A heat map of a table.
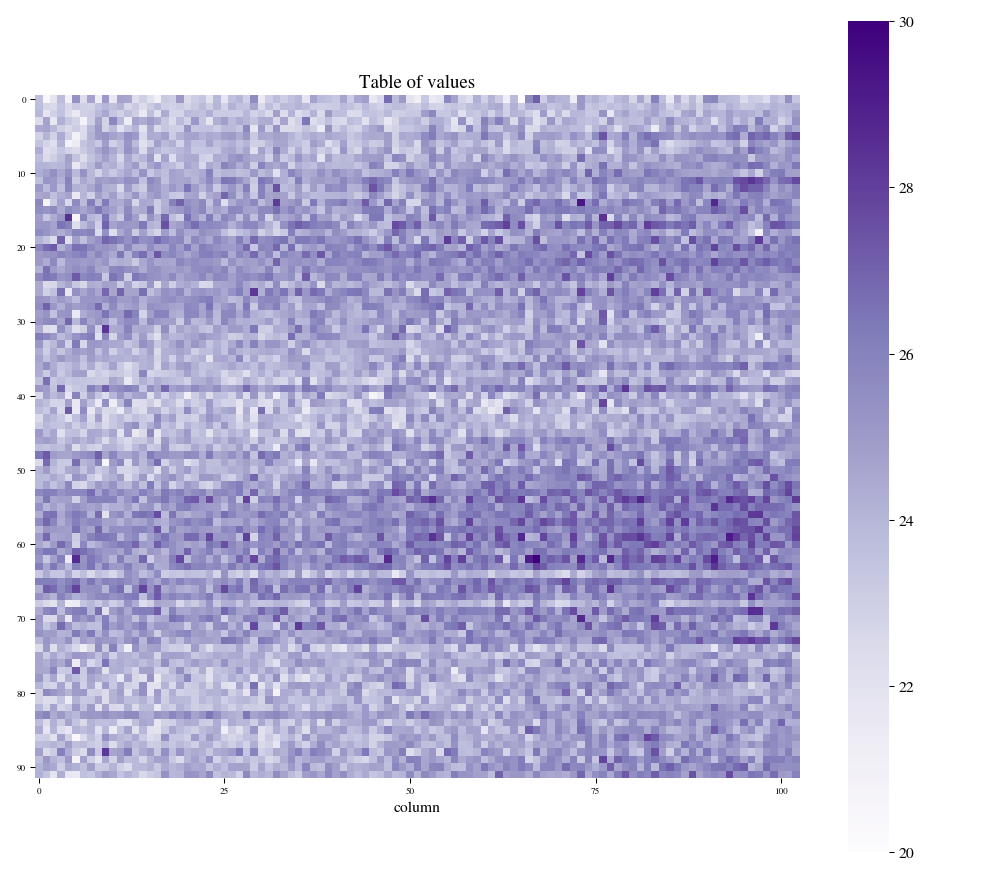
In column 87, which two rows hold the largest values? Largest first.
57, 54
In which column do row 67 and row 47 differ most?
32
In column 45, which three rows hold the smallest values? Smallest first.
40, 0, 38
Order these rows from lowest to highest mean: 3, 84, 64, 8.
3, 64, 84, 8
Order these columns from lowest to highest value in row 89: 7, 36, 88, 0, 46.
7, 0, 36, 46, 88
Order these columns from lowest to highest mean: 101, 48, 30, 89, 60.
30, 48, 60, 89, 101
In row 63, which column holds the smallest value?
4
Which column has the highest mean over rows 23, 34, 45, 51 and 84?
91
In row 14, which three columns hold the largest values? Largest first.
73, 91, 32
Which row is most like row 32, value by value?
18
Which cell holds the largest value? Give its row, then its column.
62, 67
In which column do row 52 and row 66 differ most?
5
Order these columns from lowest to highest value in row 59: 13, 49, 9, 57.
49, 57, 13, 9
